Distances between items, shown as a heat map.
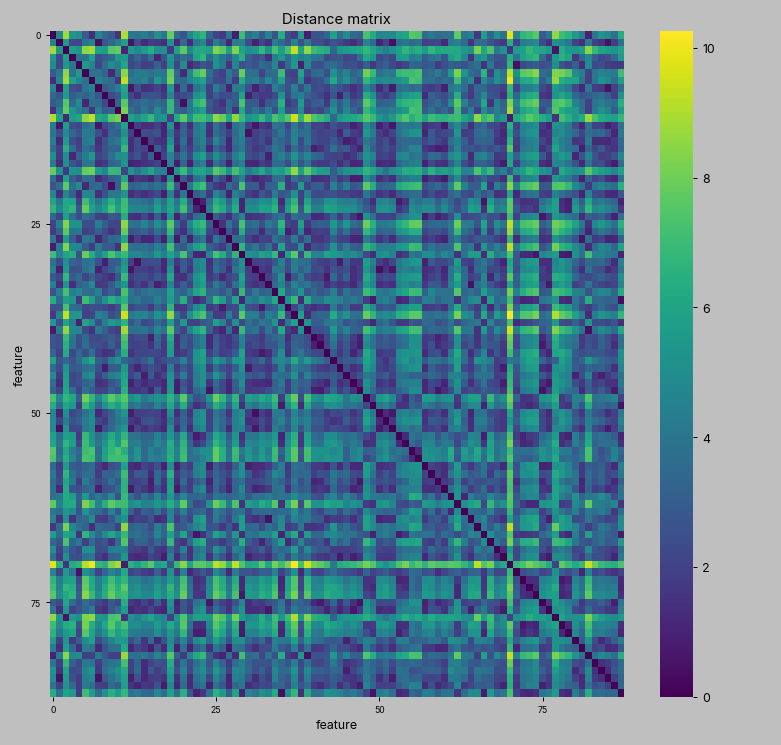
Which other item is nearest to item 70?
11
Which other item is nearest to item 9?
20
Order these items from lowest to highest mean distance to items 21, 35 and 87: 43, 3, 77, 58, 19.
19, 58, 43, 3, 77
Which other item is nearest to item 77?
2
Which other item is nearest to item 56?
55
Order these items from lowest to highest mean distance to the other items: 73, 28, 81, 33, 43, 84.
81, 33, 84, 43, 28, 73
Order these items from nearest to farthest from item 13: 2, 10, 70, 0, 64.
64, 10, 0, 2, 70
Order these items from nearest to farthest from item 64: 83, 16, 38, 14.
16, 14, 83, 38
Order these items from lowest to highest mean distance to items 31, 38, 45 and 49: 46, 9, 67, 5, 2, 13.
46, 13, 67, 9, 5, 2
